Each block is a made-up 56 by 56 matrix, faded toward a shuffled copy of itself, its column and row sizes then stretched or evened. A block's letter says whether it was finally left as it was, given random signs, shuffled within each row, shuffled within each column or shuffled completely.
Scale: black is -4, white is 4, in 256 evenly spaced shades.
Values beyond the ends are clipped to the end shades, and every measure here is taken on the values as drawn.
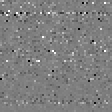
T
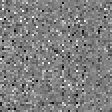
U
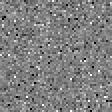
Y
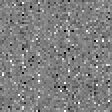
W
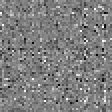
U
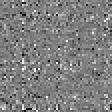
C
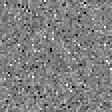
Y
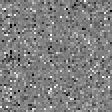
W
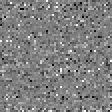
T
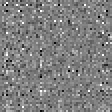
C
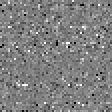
T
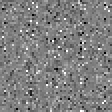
W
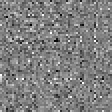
C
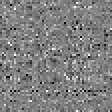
C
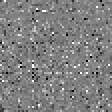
U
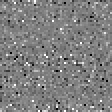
T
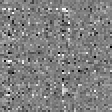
U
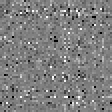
U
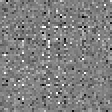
C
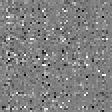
U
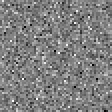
Y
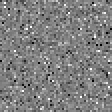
Y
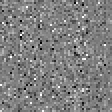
W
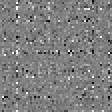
U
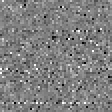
T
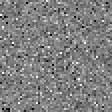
Y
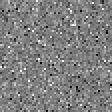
Y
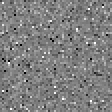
Y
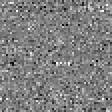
T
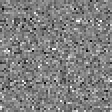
T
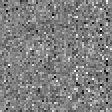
W
